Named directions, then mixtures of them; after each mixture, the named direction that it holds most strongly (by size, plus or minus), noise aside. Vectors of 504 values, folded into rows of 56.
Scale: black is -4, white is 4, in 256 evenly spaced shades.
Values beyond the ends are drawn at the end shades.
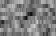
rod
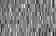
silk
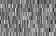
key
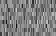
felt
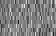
silk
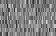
felt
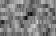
rod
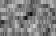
rod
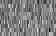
key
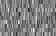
felt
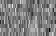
key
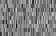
felt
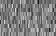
key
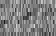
key
